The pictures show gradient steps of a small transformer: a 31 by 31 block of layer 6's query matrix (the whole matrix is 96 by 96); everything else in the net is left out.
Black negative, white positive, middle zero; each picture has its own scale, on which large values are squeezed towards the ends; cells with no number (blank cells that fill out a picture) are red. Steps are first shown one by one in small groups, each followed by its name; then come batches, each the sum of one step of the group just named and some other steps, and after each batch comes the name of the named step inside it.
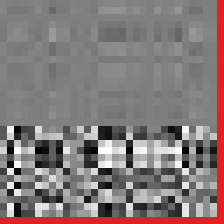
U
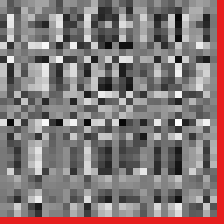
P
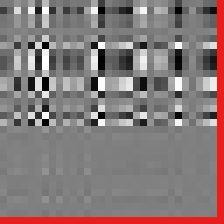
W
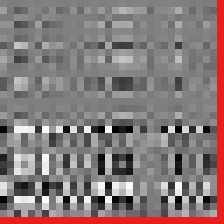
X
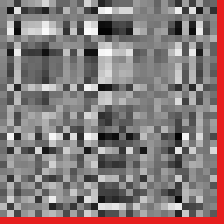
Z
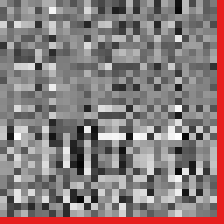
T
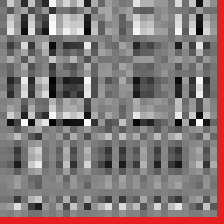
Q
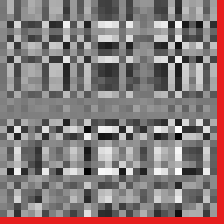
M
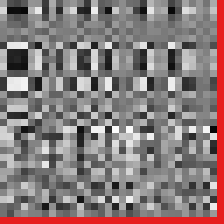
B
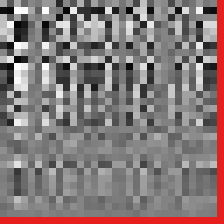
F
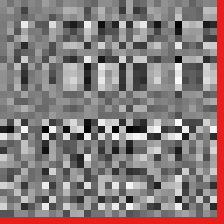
T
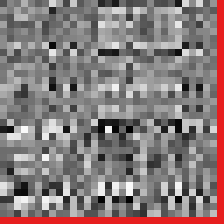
X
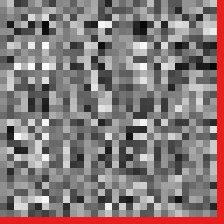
T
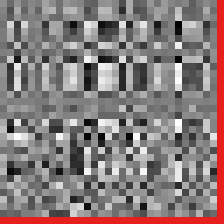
T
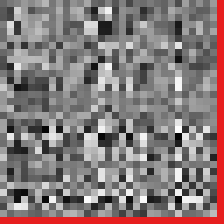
Z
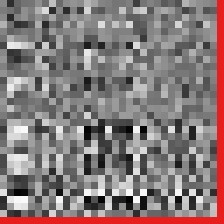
X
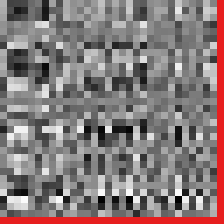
X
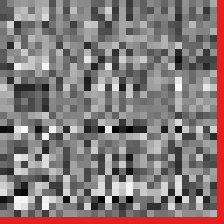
X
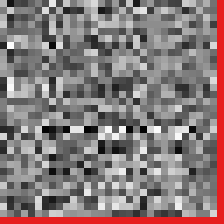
T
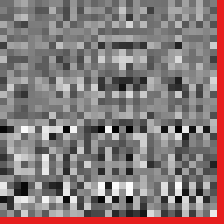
X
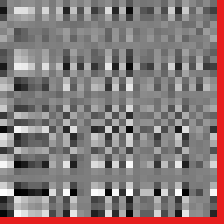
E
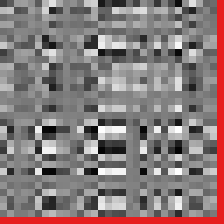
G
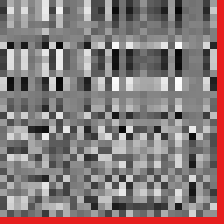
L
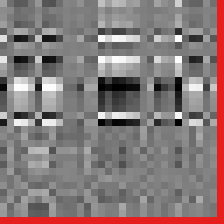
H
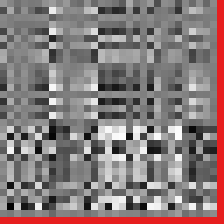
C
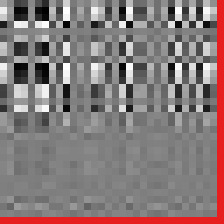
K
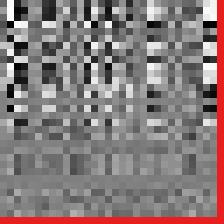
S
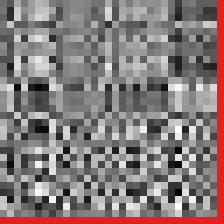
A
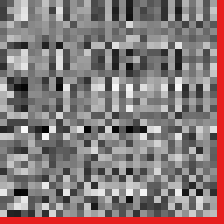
L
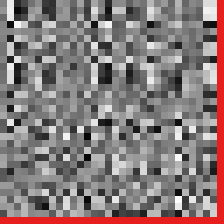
S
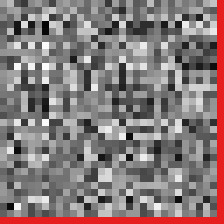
C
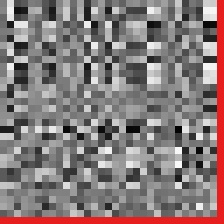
S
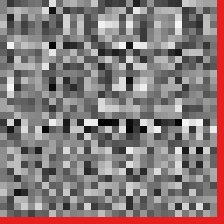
G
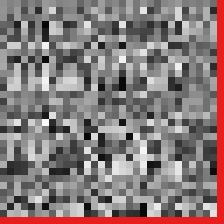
C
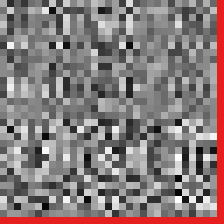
G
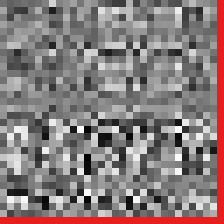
G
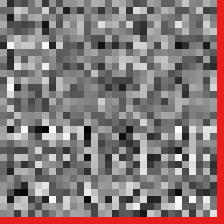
A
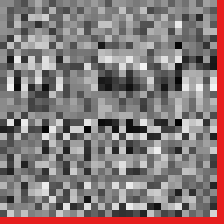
A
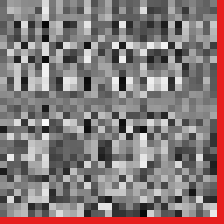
L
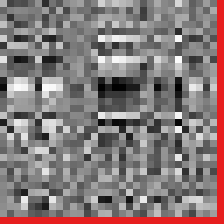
H
